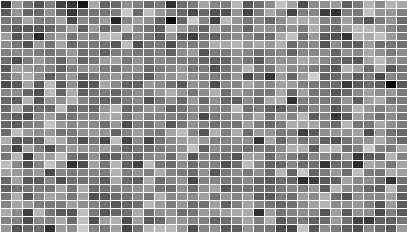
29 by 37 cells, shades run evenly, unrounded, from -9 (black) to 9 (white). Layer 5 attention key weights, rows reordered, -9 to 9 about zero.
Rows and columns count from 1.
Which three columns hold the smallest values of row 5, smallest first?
4, 32, 18
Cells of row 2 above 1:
10
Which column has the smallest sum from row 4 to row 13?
31
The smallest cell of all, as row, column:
11, 36
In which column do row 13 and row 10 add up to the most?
3
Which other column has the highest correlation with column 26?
12
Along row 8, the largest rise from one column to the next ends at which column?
34
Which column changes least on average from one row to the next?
37
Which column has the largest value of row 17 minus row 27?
24
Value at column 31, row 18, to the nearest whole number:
-3
